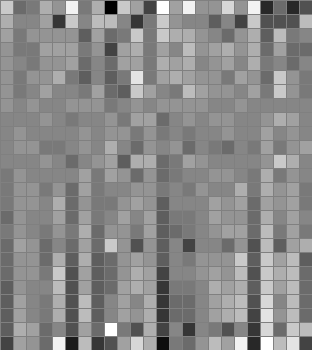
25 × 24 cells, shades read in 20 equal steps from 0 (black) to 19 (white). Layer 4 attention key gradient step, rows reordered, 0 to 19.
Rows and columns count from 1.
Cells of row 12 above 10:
10
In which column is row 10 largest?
21
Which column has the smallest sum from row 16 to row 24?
13
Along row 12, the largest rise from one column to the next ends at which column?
11
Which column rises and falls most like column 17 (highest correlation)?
5
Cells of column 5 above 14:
2
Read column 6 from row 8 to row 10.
11 9 10
